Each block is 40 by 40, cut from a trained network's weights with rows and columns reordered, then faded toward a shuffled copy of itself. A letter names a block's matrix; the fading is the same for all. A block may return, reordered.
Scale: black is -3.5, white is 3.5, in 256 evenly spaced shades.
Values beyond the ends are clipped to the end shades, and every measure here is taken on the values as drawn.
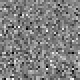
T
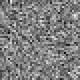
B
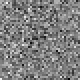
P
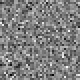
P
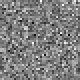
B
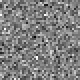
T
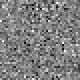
T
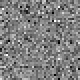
T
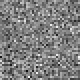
P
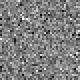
T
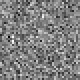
P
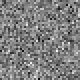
B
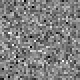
T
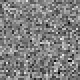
P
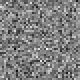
P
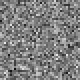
B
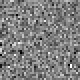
T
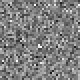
B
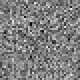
P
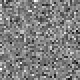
B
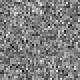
P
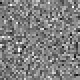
B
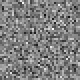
P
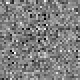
T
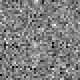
T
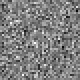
B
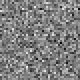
P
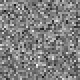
P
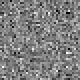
T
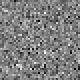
T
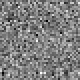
P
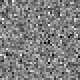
T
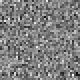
P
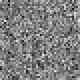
B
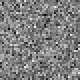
P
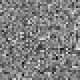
P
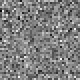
P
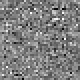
T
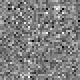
T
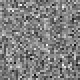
B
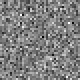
B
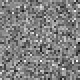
T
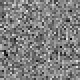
P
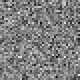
P
